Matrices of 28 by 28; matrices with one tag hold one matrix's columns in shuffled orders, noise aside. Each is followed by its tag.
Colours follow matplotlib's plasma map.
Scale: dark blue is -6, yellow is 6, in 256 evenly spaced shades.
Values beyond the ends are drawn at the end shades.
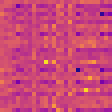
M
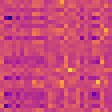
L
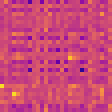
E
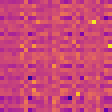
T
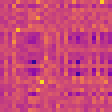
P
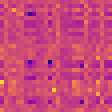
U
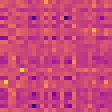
L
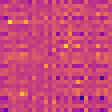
T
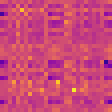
U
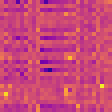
E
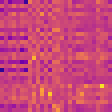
E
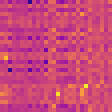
E
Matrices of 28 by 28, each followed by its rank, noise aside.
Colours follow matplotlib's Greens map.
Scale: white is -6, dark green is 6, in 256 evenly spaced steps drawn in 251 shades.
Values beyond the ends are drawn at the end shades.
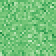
eight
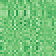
three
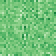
six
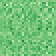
four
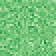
six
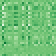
two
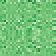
three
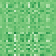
two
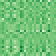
two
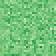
eight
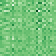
three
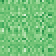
three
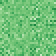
six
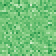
six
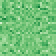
four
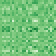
two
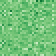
four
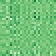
three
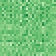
six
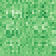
four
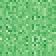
four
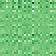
two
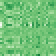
three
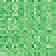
four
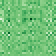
three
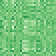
three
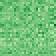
four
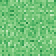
eight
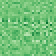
four
